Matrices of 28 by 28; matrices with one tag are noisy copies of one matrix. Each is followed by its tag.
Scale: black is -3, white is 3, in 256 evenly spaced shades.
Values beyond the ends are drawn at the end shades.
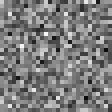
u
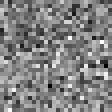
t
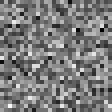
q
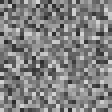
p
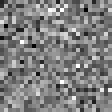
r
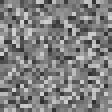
p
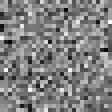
u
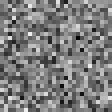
u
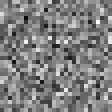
t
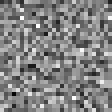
p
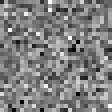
q
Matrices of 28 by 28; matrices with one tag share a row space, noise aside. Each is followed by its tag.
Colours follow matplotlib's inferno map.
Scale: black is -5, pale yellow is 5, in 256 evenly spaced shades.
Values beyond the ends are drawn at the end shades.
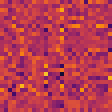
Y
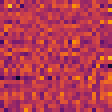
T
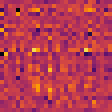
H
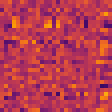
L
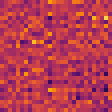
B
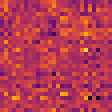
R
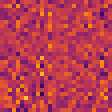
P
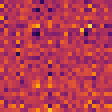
H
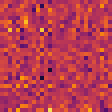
P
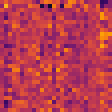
L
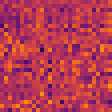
T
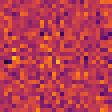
L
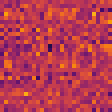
T
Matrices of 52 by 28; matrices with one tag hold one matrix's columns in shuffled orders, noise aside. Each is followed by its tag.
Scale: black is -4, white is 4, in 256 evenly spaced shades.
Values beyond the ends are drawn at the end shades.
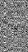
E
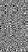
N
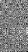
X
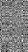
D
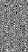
N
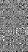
X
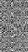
E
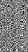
N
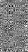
N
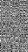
D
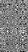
X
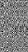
E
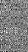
X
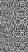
E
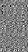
N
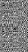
E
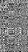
X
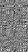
N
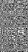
X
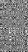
X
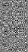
E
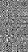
D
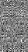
D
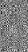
N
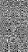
D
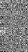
X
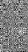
X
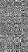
D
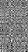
D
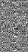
E
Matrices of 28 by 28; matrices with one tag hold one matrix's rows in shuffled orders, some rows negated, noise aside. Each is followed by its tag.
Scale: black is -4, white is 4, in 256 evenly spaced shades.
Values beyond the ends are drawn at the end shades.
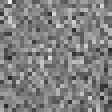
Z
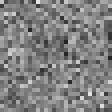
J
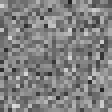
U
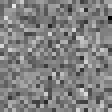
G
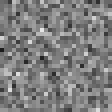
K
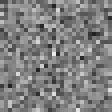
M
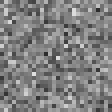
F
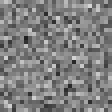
F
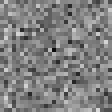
F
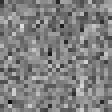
G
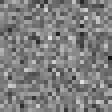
G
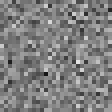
G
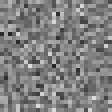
M
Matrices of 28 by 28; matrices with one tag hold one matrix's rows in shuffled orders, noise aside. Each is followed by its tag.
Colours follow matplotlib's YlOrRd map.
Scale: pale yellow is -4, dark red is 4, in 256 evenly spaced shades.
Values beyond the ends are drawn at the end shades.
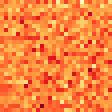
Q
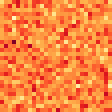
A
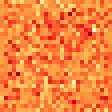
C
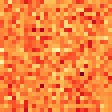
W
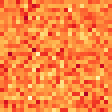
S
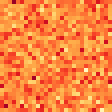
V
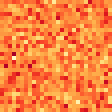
A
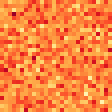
V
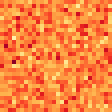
A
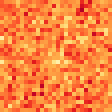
W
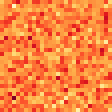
A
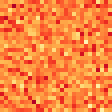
V
